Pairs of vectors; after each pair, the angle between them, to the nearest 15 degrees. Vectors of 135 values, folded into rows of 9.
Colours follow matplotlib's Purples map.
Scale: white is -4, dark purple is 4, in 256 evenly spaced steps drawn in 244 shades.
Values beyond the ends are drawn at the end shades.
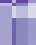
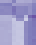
120 degrees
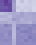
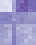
165 degrees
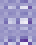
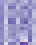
135 degrees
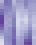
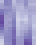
15 degrees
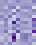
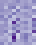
15 degrees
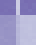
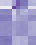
105 degrees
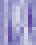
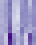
60 degrees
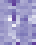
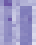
105 degrees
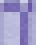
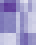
60 degrees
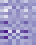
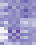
135 degrees
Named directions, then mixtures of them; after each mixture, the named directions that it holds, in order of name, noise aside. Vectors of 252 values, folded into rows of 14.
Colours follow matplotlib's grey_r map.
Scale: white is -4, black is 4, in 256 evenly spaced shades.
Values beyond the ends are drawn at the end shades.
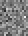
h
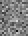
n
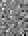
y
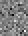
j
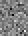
j.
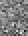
j, n, y.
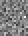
h, j.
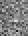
j, n.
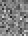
h, y.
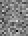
n.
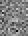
n.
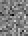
h, j.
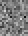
h, y.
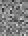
j, n, y.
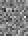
h.
